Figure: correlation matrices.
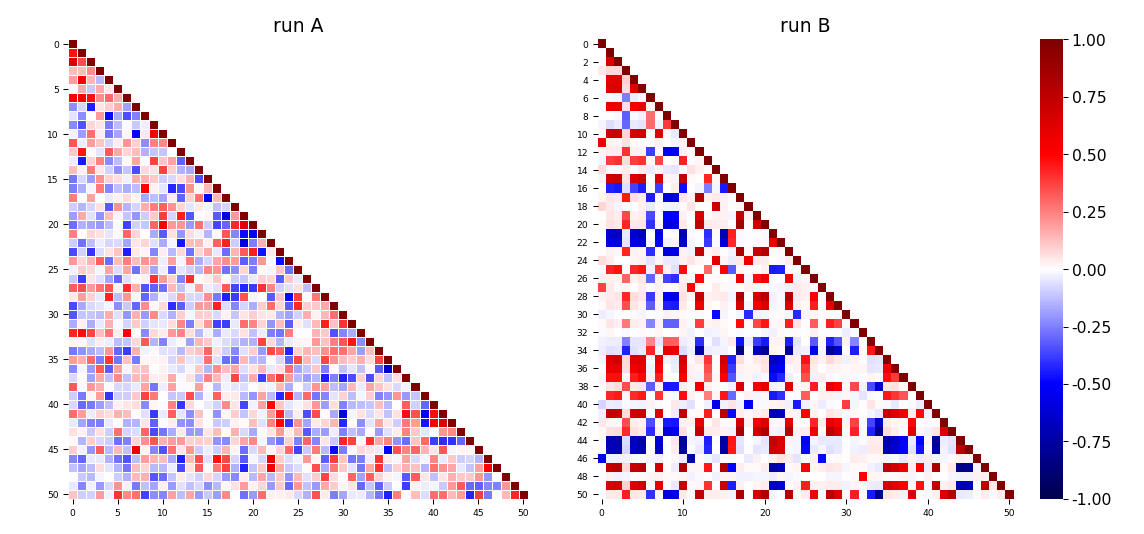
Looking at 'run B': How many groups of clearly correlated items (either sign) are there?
5
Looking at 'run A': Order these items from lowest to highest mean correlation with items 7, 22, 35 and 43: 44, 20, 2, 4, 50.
20, 2, 44, 50, 4
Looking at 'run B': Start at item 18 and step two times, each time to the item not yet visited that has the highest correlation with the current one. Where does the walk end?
24
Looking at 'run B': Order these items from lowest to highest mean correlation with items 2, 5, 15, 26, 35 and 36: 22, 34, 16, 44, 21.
44, 21, 22, 16, 34
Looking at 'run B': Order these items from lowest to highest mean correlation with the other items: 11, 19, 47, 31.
11, 31, 19, 47
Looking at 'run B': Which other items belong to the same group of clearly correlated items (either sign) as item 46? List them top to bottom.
0, 11, 27
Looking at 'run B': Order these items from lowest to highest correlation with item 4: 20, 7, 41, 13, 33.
33, 20, 13, 7, 41
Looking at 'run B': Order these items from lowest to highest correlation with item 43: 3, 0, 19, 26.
0, 3, 26, 19
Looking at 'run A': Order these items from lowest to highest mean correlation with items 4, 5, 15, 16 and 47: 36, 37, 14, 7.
14, 36, 7, 37
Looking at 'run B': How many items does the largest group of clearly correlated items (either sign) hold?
21
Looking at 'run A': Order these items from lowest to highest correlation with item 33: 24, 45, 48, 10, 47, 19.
10, 19, 24, 45, 47, 48
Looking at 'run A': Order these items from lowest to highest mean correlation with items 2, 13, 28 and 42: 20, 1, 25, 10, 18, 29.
18, 20, 1, 29, 10, 25
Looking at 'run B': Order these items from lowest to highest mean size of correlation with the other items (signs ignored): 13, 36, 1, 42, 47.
13, 42, 36, 1, 47
